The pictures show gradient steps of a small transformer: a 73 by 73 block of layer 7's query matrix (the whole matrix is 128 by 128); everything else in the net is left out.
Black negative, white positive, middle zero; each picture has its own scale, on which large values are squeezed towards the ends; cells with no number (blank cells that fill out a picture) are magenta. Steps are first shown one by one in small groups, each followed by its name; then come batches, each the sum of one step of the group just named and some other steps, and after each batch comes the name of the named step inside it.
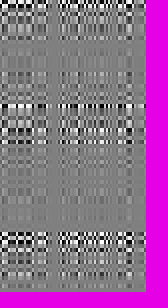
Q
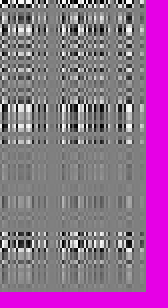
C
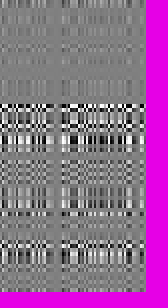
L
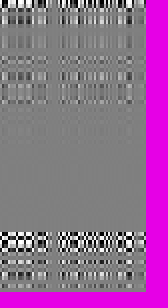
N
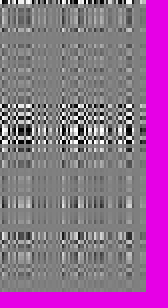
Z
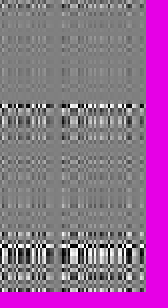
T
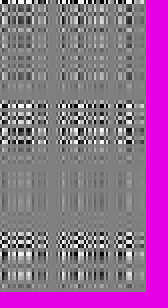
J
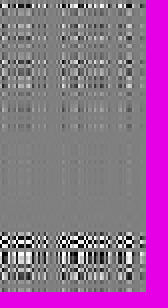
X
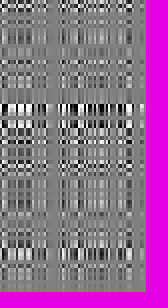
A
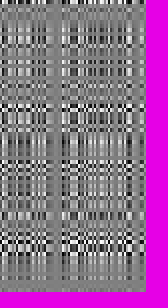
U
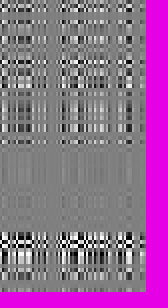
X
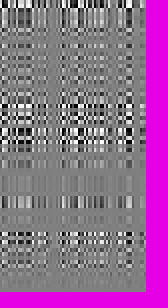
Z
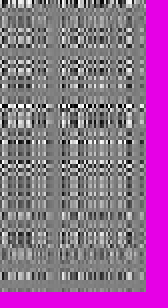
U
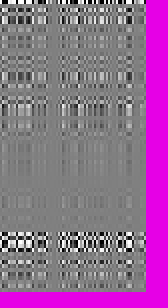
N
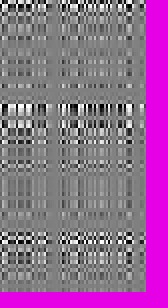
Q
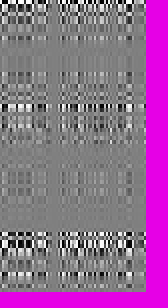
Q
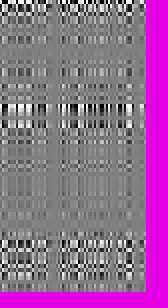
Q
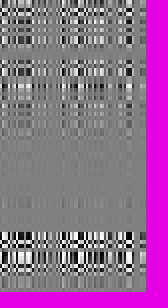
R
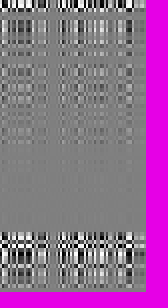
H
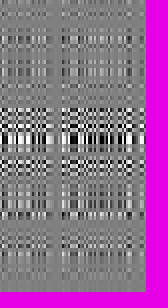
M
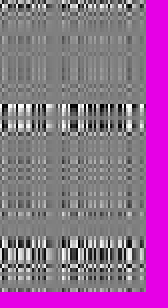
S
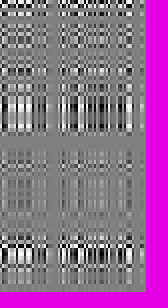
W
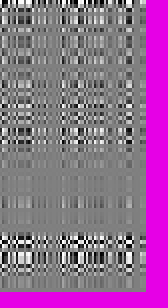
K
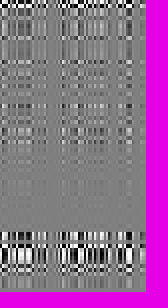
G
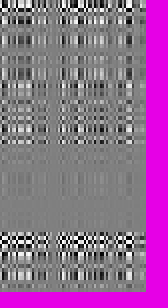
R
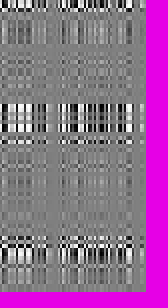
W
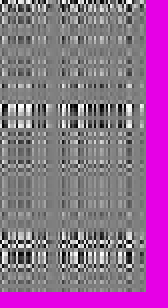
H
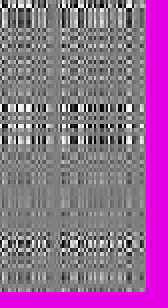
H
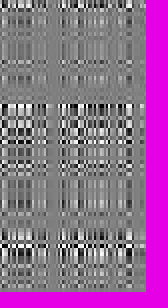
H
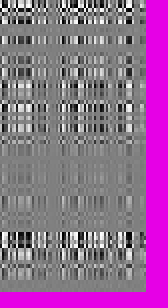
R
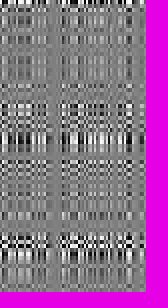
K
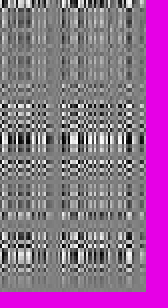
K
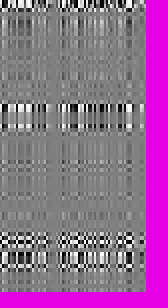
H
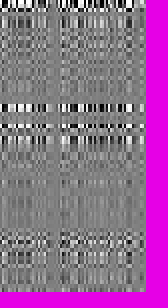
H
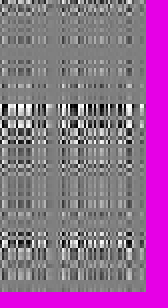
S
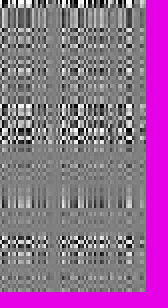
K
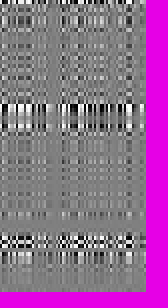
K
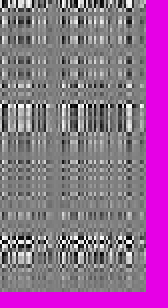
K
